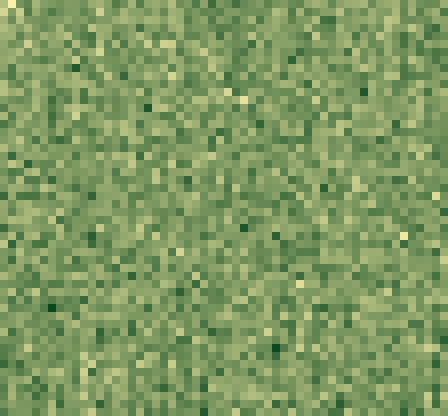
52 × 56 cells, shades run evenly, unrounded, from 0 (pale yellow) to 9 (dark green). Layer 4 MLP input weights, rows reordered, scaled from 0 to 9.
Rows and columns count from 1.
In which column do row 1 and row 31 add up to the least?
1
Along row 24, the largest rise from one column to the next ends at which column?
41
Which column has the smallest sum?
22
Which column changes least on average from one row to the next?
14
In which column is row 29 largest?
31
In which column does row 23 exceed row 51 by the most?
7
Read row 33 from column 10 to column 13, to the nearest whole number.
7 5 5 6
